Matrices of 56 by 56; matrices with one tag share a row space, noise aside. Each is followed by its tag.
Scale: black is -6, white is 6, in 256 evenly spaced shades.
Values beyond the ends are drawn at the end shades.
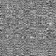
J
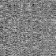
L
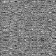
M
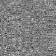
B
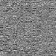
L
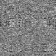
B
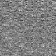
M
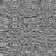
L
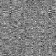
M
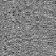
B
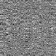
L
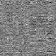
J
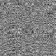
B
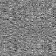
M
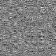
M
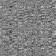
M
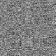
B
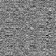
J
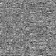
J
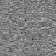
M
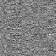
B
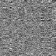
M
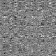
M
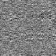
M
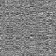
J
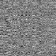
L
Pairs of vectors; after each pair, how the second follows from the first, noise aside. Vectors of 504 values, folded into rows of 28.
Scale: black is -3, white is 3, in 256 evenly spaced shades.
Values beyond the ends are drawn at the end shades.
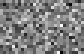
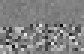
negated, partly zeroed.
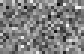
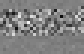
reversed, negated, partly zeroed.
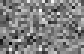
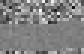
partly zeroed.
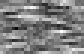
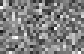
shuffled.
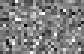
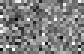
shuffled.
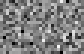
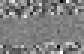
negated, partly zeroed.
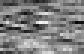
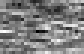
reversed, negated.
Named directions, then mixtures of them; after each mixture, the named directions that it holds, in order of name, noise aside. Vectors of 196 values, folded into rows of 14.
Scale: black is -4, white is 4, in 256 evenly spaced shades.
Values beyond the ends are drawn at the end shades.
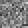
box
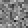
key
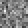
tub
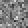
key.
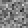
box, key.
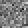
box.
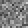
box.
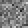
box.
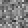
key, tub.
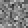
key.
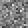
box, key.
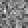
tub.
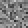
key, tub.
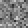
key.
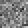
box.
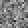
key, tub.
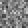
tub.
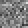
box.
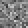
key, tub.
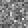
box, key.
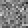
box.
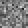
box, tub.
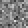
key.
